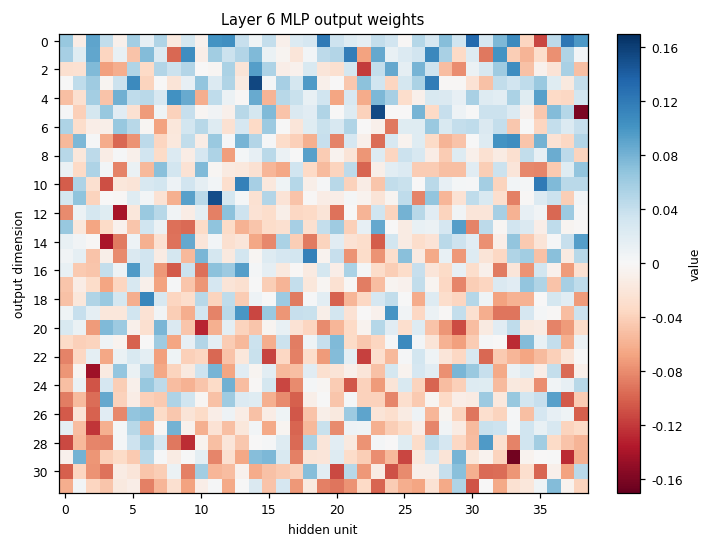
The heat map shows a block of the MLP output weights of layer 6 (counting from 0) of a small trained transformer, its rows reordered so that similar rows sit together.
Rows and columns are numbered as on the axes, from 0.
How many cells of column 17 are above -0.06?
22
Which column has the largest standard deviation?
33
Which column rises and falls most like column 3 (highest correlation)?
12
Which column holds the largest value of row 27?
8
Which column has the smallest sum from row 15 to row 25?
2
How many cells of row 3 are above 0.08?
4
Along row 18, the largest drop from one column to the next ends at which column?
17
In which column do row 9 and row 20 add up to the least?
29
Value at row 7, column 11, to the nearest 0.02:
0.06
